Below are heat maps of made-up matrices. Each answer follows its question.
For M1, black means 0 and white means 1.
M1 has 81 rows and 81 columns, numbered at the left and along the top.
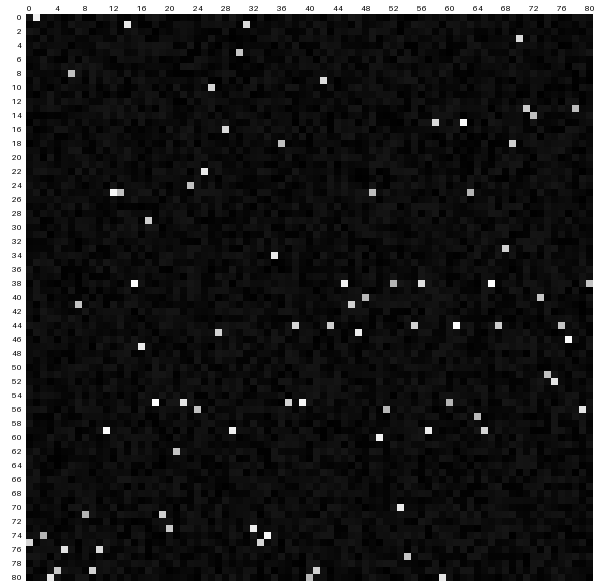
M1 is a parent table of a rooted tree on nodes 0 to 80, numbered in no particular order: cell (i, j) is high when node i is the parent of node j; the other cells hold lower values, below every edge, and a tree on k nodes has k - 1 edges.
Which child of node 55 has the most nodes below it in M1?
22
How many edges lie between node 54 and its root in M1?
7
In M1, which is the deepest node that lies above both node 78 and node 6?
13
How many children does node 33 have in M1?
1
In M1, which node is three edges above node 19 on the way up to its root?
25
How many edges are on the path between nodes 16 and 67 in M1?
5
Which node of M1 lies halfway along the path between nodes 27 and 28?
47
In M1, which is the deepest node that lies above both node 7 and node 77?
41
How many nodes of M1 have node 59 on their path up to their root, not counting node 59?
6
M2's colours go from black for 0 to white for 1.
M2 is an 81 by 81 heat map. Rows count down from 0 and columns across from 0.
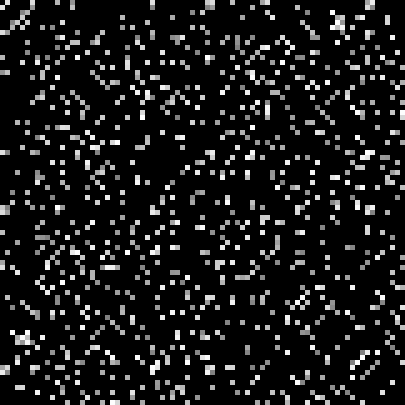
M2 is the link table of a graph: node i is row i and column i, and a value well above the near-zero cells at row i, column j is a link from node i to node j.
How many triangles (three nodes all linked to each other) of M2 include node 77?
7
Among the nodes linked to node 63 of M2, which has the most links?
node 7
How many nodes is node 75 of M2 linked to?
11
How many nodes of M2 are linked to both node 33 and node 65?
3
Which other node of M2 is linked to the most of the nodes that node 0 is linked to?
node 73
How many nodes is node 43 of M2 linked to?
6
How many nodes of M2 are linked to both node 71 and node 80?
5
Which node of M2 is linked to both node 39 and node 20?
node 34
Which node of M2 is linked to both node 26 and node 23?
node 46
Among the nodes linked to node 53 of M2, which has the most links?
node 72
